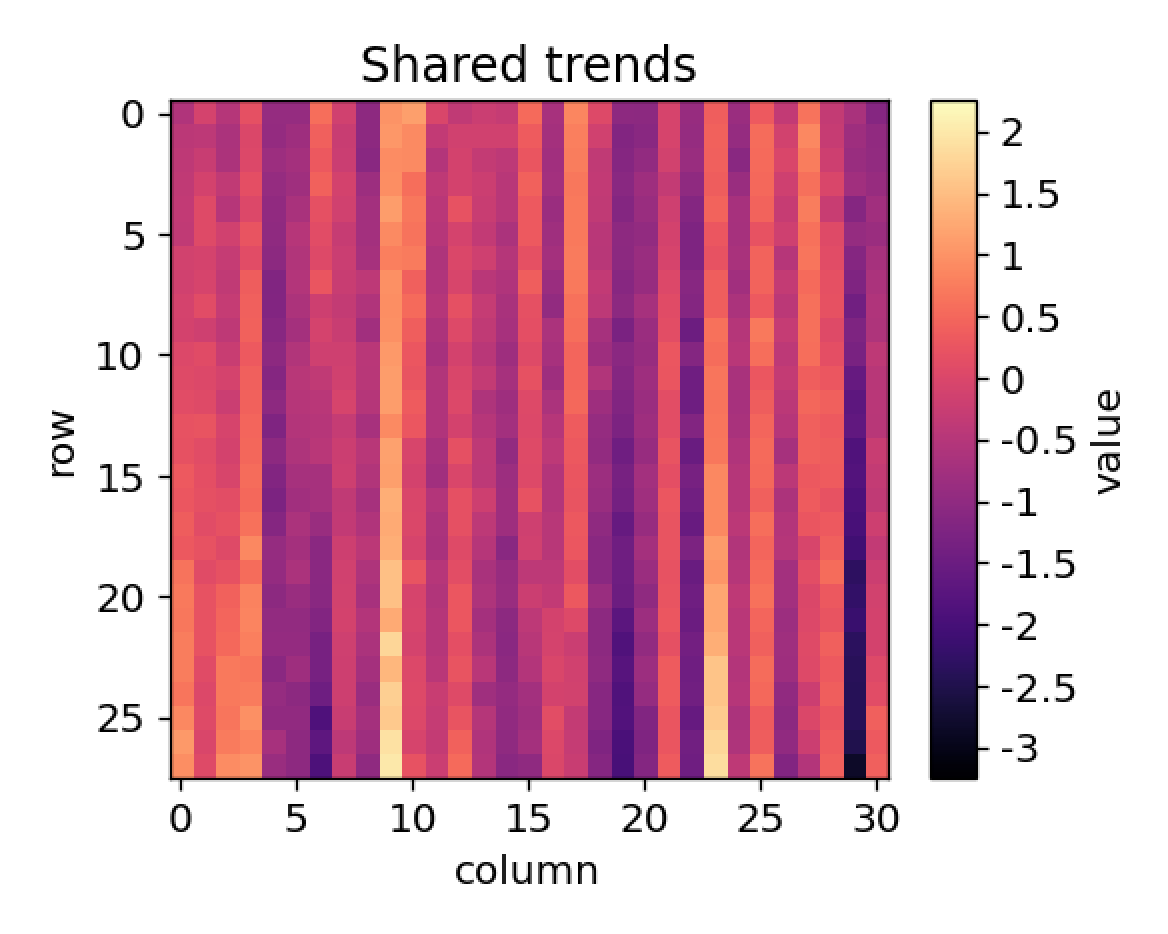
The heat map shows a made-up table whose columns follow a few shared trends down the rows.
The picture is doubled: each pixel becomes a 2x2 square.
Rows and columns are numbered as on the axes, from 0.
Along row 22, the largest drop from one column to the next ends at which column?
29
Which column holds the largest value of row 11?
9
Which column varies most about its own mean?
6
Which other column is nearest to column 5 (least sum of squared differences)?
8
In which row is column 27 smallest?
27
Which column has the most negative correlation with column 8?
11
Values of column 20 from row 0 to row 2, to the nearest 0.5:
-1 -1 -1
